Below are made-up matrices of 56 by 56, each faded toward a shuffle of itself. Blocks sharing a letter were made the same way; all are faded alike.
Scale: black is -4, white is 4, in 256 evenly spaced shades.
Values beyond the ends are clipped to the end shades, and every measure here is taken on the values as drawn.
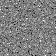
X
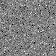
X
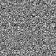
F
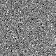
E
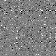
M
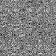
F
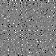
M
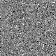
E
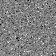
X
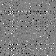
M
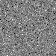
X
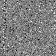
E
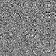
F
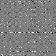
M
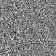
E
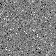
X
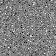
X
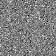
E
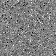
X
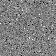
X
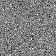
E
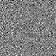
F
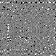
M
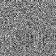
F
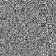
F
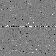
M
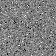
X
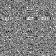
F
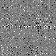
M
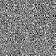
F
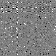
M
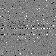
M
